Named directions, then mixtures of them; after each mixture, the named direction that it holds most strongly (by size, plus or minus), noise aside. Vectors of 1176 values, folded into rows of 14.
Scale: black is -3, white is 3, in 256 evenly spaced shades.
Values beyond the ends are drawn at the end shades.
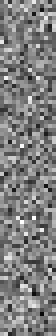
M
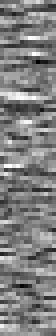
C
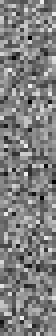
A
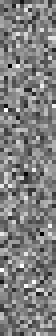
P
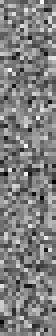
A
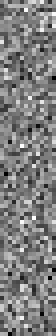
M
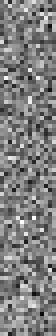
M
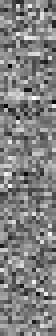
P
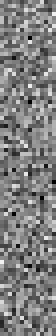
A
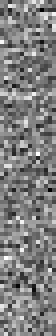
M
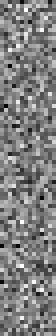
P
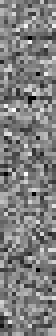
A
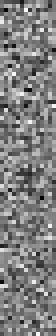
P
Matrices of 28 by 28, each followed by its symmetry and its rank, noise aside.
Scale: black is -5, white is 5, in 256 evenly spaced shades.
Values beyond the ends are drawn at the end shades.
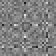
symmetric, rank three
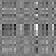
no symmetry, rank one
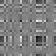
symmetric, rank one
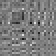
symmetric, rank three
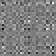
no symmetry, rank two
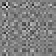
symmetric, rank two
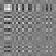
symmetric, rank one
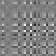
symmetric, rank one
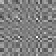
symmetric, rank two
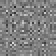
no symmetry, rank three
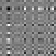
symmetric, rank one
